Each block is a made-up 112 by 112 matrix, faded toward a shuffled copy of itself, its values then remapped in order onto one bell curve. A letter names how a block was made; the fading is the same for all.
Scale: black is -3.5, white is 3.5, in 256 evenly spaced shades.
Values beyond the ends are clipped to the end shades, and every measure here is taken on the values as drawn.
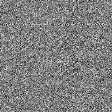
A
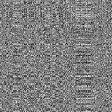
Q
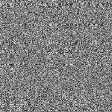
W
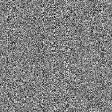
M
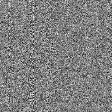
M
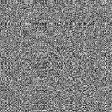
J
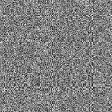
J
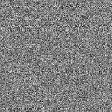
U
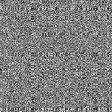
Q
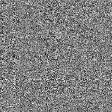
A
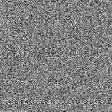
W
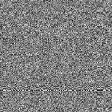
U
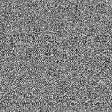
W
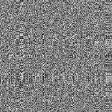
J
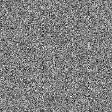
M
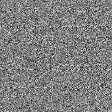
A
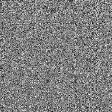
A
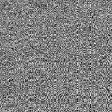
J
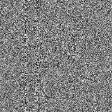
M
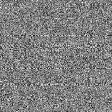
W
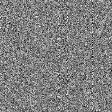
M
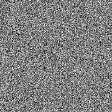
M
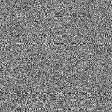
W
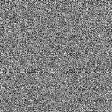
W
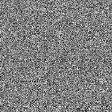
A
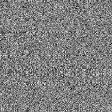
W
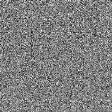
A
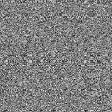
W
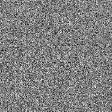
A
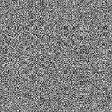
J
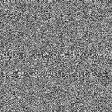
W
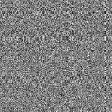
J
